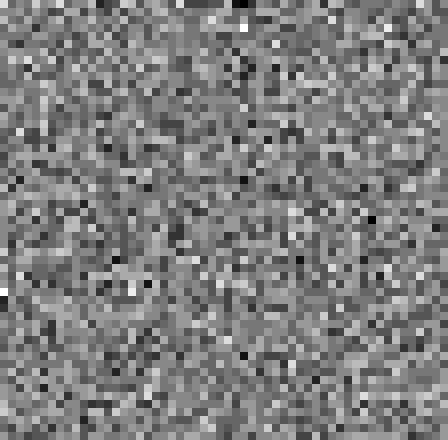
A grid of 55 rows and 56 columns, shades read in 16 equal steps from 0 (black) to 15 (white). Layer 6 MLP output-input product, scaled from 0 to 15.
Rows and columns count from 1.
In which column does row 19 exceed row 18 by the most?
34
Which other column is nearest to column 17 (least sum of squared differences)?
3
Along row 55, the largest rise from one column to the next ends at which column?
40
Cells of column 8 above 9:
13
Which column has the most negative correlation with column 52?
35
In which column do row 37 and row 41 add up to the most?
1
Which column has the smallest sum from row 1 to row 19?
32
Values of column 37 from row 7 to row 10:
6 7 6 3
